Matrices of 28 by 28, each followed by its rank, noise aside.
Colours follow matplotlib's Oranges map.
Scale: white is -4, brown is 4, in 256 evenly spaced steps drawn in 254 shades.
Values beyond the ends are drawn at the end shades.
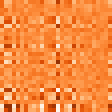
one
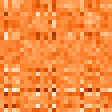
one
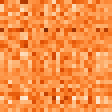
three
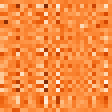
one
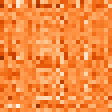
three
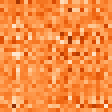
four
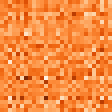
four
